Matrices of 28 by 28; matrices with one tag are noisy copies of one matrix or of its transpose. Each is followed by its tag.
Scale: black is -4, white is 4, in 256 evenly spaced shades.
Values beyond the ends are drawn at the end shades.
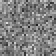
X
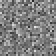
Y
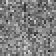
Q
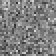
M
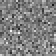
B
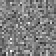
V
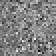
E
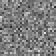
Y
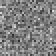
Y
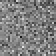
M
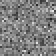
V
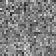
Q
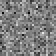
V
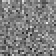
M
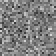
Y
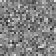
B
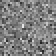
E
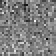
Q
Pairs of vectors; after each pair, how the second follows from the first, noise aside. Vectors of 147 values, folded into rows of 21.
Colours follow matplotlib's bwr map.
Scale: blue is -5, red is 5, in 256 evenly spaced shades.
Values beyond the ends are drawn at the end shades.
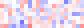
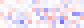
partly zeroed.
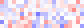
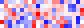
negated, scaled up.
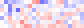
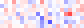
wrapped around, partly zeroed.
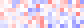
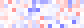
partly zeroed.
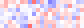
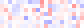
wrapped around, partly zeroed.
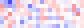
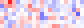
negated.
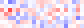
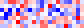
negated, scaled up.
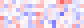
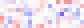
partly zeroed.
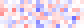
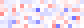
partly zeroed.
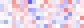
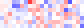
negated.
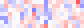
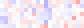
shrunk.
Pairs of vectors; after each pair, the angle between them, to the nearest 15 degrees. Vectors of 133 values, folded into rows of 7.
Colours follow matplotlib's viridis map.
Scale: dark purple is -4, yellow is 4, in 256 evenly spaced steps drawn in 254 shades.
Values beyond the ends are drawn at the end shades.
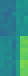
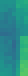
30 degrees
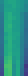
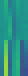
60 degrees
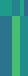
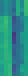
150 degrees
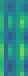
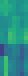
120 degrees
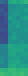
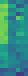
150 degrees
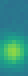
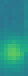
15 degrees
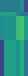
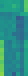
165 degrees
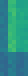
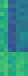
165 degrees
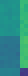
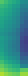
135 degrees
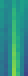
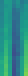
165 degrees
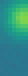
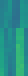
105 degrees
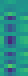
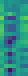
30 degrees
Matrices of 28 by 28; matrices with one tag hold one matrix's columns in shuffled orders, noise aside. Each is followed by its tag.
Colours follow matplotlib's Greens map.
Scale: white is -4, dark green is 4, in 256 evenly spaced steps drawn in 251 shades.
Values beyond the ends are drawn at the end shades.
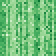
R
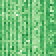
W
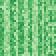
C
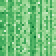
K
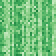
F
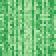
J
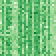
R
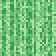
F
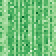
F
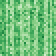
C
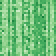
R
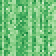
K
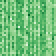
R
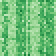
F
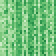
J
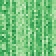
J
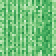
C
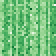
R
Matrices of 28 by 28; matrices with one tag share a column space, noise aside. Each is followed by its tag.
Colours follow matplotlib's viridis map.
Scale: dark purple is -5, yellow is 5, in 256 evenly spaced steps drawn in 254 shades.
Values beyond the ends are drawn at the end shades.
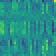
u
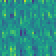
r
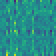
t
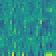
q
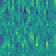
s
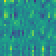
r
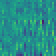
q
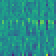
q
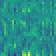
q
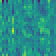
t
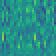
s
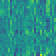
t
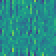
t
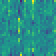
t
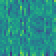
t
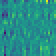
r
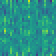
t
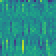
u
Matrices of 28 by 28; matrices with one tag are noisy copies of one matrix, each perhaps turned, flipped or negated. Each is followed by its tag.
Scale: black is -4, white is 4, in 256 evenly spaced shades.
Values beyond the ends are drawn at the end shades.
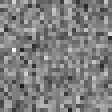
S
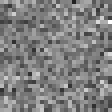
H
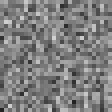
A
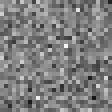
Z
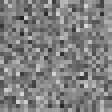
A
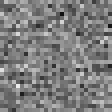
S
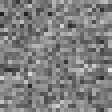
S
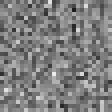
A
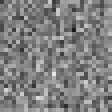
A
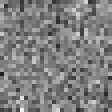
H
